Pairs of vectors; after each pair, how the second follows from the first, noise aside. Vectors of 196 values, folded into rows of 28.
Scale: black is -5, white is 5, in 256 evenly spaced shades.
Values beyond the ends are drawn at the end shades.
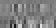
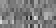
wrapped around.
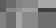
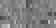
wrapped around, negated, partly zeroed.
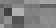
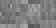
wrapped around, negated, shrunk.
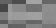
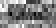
negated, scaled up.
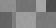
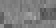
wrapped around, negated, partly zeroed.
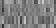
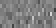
wrapped around, negated, partly zeroed.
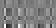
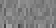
negated, shrunk.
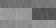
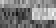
negated, scaled up.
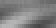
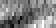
negated, scaled up.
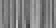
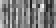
wrapped around, negated, scaled up.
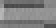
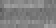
negated, shrunk.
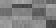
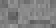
wrapped around, shrunk.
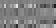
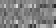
copied.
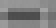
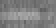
negated, shrunk.
